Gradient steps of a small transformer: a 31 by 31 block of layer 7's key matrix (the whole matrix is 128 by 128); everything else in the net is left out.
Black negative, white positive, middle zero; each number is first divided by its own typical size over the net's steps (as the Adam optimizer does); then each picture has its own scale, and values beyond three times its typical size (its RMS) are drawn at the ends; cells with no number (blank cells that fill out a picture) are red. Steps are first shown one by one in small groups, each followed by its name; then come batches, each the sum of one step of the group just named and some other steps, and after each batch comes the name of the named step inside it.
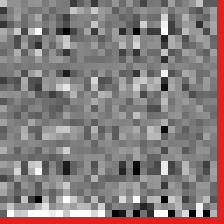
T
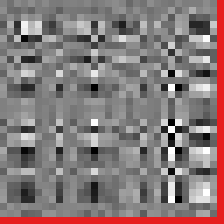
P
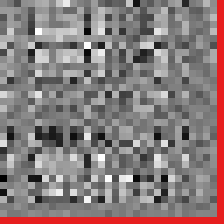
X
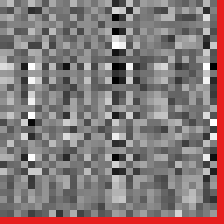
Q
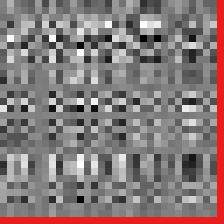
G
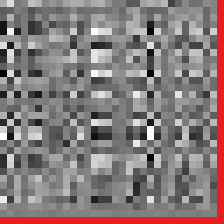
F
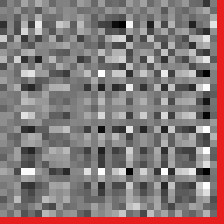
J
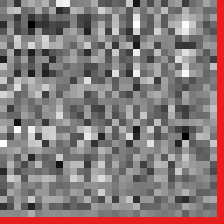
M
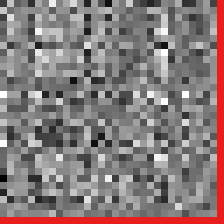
X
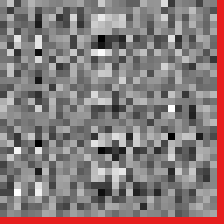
F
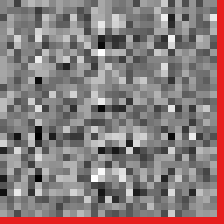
X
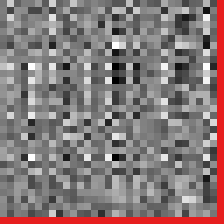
Q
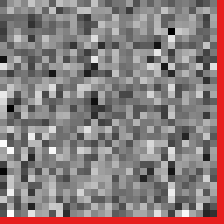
M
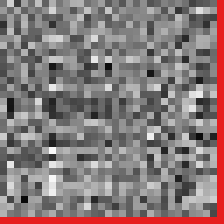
F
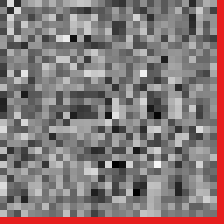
F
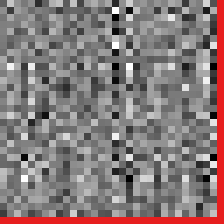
Q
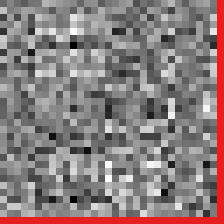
X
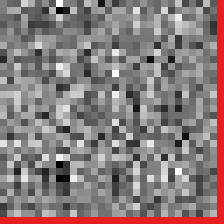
M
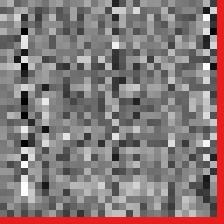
Q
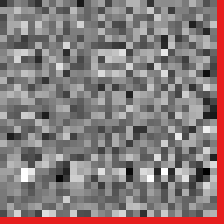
J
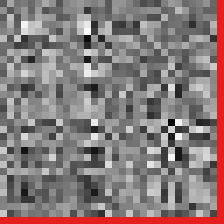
P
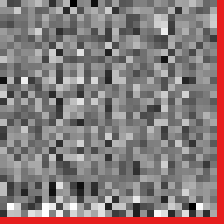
T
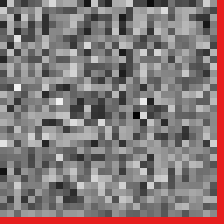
M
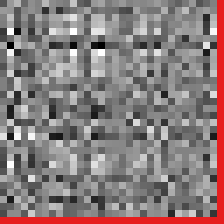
F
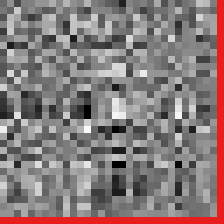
F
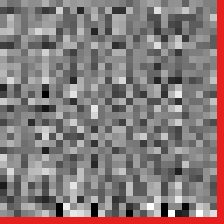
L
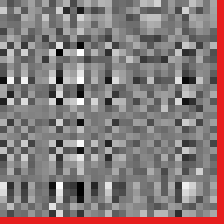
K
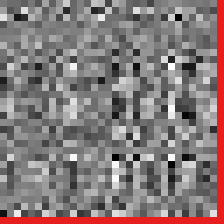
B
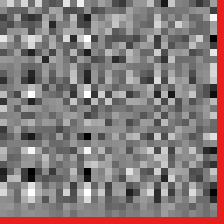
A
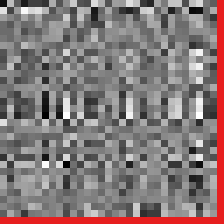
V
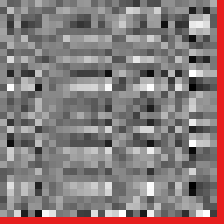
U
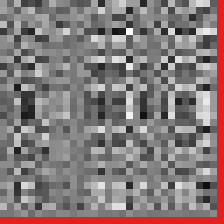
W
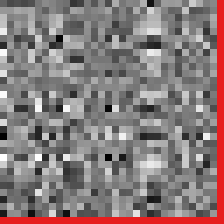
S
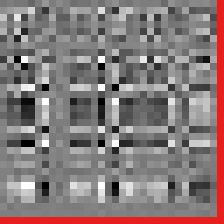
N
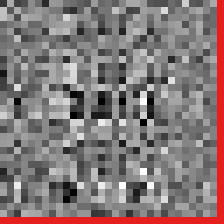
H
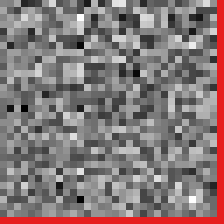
W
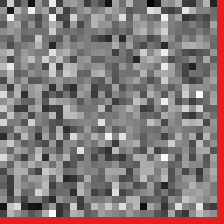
S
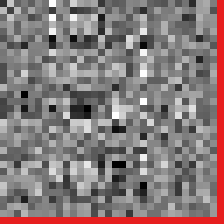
H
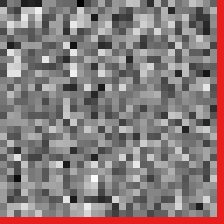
V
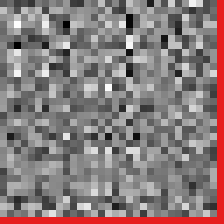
U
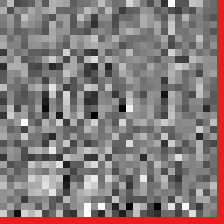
V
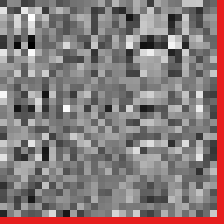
S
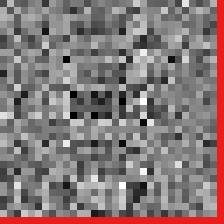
H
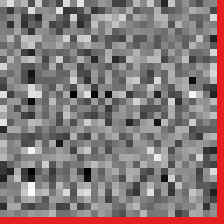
A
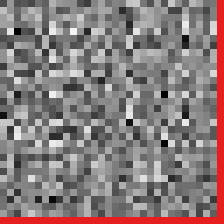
V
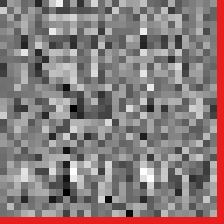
H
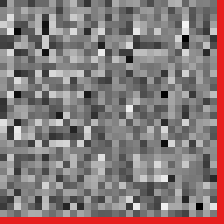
V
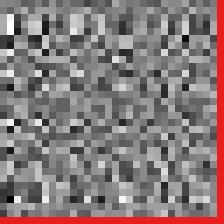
B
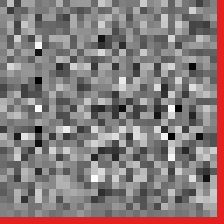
B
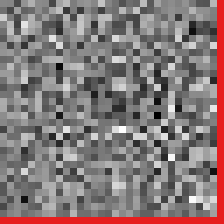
B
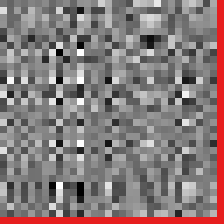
K
